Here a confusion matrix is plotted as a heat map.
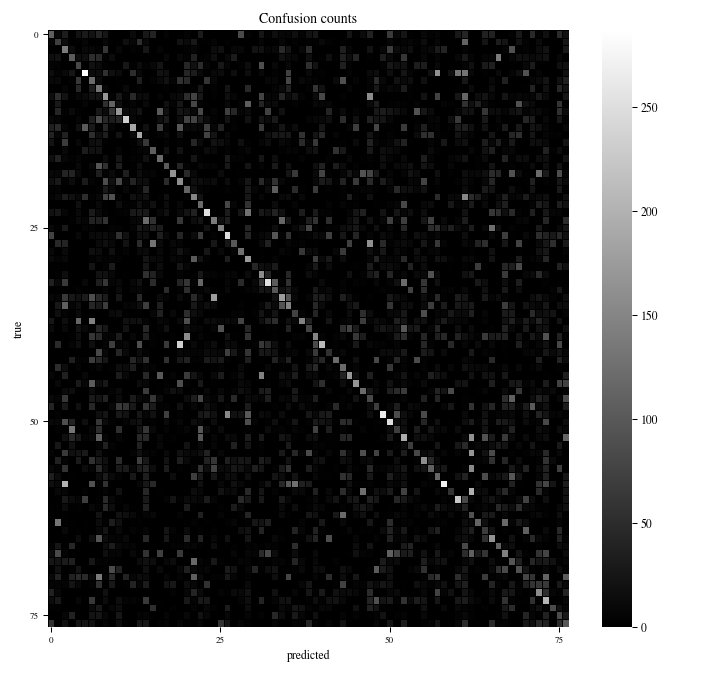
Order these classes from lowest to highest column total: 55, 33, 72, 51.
51, 33, 72, 55
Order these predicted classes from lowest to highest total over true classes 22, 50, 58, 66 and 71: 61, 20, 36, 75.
20, 75, 61, 36
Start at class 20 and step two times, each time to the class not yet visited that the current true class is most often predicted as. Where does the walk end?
53
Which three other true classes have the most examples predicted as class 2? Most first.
58, 35, 50
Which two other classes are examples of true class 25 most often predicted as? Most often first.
65, 38
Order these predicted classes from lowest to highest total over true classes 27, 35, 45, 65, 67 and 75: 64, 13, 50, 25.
25, 13, 64, 50
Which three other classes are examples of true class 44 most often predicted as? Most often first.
31, 16, 20
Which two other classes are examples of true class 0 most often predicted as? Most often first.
28, 50
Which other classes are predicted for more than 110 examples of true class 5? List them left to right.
57, 60, 61
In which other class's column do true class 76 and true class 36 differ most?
55
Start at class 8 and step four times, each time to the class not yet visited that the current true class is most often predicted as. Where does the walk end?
61
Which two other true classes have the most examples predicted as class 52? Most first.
32, 38
